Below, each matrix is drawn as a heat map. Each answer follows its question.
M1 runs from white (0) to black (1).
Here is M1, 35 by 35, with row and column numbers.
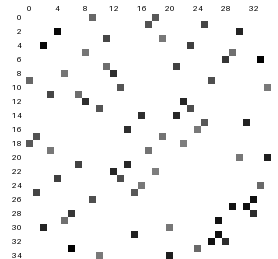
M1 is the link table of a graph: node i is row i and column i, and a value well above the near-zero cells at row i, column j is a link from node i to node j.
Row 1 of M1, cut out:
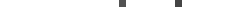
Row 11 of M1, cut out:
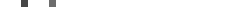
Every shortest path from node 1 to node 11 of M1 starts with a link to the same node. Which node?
node 17
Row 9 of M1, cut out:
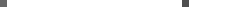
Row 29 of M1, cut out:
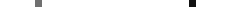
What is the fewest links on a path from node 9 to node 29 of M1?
7
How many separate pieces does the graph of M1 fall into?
2
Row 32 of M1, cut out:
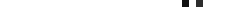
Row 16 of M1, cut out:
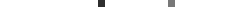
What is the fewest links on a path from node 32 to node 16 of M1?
5
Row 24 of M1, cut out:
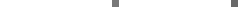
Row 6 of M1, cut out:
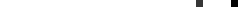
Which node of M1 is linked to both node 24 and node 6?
node 33
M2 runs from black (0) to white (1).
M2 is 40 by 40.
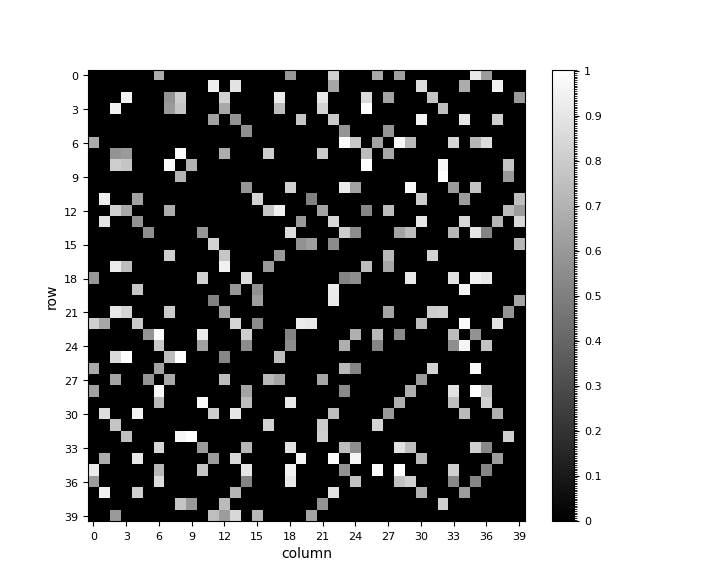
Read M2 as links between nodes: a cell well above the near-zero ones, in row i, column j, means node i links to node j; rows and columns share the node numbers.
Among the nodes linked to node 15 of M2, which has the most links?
node 22
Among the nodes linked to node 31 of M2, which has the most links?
node 2
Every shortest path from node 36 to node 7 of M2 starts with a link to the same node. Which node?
node 14
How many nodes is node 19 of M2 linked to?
5
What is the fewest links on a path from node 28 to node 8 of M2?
5
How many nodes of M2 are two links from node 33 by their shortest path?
4
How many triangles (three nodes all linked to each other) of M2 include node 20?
4
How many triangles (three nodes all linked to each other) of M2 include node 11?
8
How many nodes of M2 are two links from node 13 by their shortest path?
8
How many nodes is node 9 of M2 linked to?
3
